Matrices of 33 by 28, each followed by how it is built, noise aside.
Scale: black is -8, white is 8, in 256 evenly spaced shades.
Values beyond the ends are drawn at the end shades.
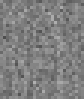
blocks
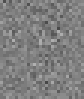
low rank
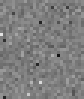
sparse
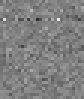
uneven rows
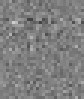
uneven rows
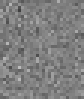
uneven columns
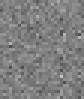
uneven columns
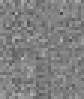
low rank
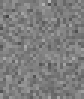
noise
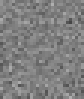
low rank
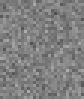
noise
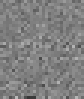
uneven rows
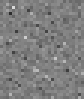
sparse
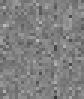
uneven columns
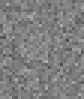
noise
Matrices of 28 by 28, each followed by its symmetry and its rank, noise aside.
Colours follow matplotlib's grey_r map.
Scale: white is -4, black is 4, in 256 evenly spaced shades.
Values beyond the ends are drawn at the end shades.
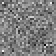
symmetric, rank seven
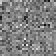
no symmetry, rank six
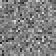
no symmetry, rank eight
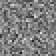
antisymmetric, rank six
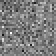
no symmetry, rank seven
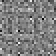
antisymmetric, rank six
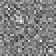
symmetric, rank six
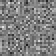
antisymmetric, rank six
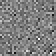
symmetric, rank six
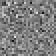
no symmetry, rank six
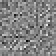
symmetric, rank six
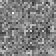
symmetric, rank eight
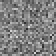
antisymmetric, rank eight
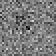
symmetric, rank eight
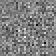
antisymmetric, rank six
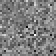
symmetric, rank eight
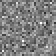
symmetric, rank eight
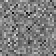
symmetric, rank seven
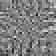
antisymmetric, rank eight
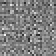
no symmetry, rank six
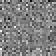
antisymmetric, rank six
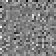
antisymmetric, rank eight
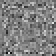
no symmetry, rank seven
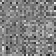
no symmetry, rank six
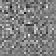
no symmetry, rank six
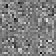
no symmetry, rank seven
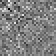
symmetric, rank seven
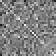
symmetric, rank seven
